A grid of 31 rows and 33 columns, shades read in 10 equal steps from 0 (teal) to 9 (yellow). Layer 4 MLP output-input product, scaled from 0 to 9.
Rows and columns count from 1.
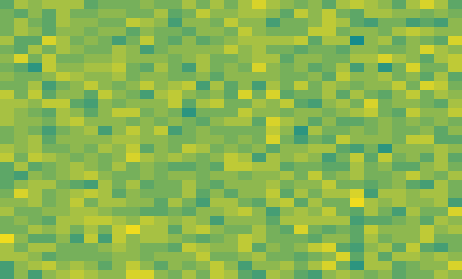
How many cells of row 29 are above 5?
9
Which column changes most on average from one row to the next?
26
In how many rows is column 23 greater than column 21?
15
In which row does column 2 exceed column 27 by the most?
22
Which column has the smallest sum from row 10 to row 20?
4
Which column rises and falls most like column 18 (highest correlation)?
1
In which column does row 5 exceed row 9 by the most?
33
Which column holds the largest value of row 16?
20
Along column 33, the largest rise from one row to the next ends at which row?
24
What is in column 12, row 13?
5
